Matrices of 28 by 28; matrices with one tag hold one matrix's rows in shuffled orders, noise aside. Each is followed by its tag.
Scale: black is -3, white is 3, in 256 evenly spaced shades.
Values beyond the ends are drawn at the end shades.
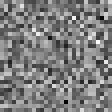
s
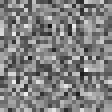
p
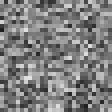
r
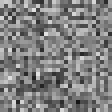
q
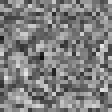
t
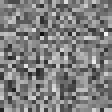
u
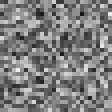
t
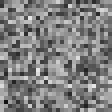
r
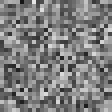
u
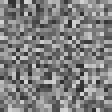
p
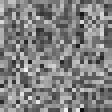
p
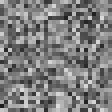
r
